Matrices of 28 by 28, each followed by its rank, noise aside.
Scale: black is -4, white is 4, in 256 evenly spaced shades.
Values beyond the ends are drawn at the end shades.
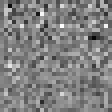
five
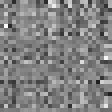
five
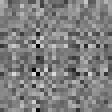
three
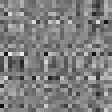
three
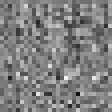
five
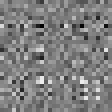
three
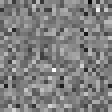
five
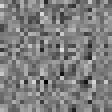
four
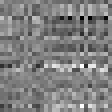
two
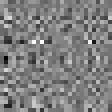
three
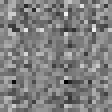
four
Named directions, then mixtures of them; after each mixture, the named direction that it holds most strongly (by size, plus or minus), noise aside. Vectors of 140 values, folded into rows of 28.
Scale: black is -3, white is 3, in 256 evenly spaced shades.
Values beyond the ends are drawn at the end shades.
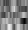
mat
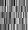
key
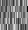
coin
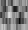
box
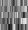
mat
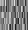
key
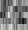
box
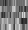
mat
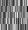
coin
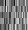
key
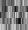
box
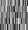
coin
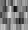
box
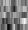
mat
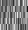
coin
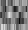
box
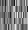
key
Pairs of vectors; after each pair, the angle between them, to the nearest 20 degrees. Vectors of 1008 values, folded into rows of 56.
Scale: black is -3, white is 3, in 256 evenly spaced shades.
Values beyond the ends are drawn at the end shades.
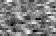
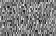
80 degrees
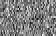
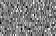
120 degrees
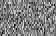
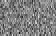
80 degrees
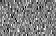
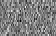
120 degrees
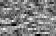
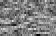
20 degrees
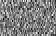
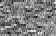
120 degrees
